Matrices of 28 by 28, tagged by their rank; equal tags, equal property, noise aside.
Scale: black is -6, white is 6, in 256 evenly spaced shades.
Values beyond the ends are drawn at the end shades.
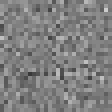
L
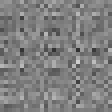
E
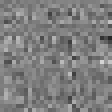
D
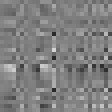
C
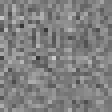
L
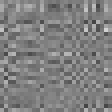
C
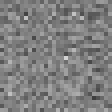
L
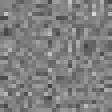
L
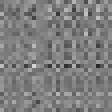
C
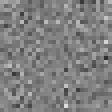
L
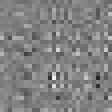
D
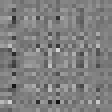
C
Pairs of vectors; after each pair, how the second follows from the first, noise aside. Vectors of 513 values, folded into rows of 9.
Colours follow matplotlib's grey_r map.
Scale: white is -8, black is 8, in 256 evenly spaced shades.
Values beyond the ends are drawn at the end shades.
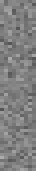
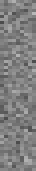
reversed.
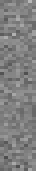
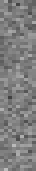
reversed.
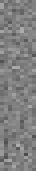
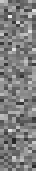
reversed, negated, scaled up.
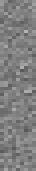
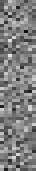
negated, scaled up.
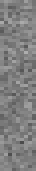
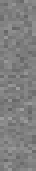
reversed, shrunk.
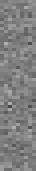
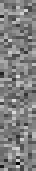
wrapped around, scaled up.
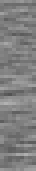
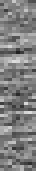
wrapped around, scaled up.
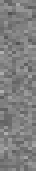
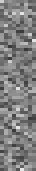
wrapped around, scaled up.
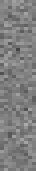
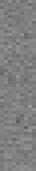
reversed, shrunk.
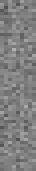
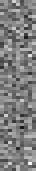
reversed, negated, scaled up.
